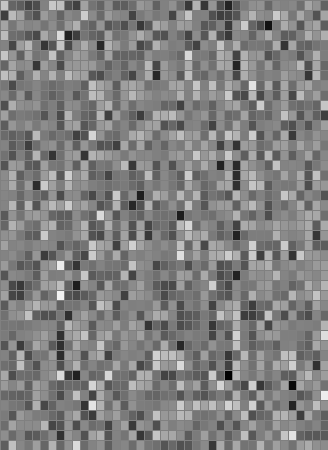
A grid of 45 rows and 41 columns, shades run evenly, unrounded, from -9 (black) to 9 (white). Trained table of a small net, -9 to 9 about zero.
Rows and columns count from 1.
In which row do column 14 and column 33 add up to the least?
39
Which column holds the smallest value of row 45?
27
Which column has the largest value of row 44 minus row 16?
37
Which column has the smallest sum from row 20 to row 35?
3
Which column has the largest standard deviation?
30
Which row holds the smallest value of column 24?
1
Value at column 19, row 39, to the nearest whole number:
2
